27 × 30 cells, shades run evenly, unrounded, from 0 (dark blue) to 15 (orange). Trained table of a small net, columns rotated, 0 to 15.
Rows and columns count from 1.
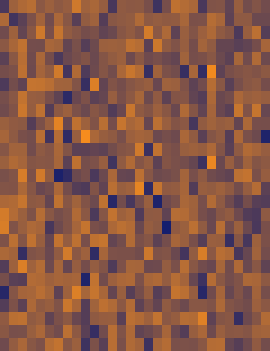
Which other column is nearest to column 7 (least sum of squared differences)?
24
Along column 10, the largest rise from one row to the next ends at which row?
23
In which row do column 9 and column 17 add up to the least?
15
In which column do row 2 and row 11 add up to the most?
10
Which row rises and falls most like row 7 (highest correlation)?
22
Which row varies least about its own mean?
5
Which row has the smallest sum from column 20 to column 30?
11
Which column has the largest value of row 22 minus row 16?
18
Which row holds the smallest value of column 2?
2
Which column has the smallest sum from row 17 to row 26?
28
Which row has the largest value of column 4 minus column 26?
19
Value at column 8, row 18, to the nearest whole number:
7
